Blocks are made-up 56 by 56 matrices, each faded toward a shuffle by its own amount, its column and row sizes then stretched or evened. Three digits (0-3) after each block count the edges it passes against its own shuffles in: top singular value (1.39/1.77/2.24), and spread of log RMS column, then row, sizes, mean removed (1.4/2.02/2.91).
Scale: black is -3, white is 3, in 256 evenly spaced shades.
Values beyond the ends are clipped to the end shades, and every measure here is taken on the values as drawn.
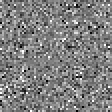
1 1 2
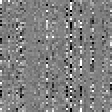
2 3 0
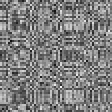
3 2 0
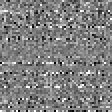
0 0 3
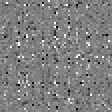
0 2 1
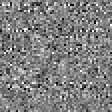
2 0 2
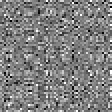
3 2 0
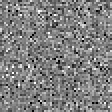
1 0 1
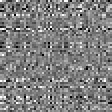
3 1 3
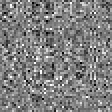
3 1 1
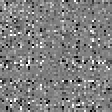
0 2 2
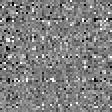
1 1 2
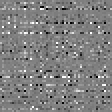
2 1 3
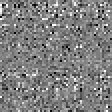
1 1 2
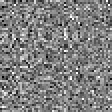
2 1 1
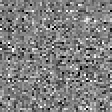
1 1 2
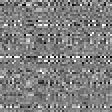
3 0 3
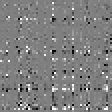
3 3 2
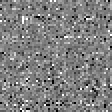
0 1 2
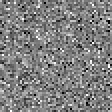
1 0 0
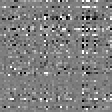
2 2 3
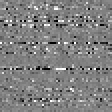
2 0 3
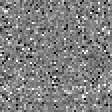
0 1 0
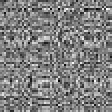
3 1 2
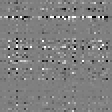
2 2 3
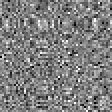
3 0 0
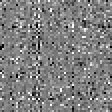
2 2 2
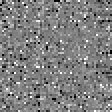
1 1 1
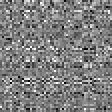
3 1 2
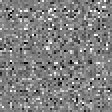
2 1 2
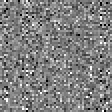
1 2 0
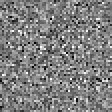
1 0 1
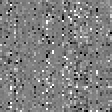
1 3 1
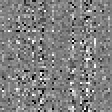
0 3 2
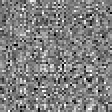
2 1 0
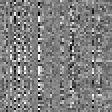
3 3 0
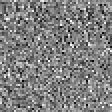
1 0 0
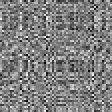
3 2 1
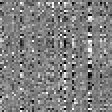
3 3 1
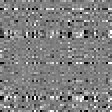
3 2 3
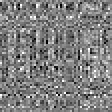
3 1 2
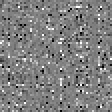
1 2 1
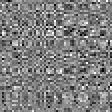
3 1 1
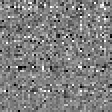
1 1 2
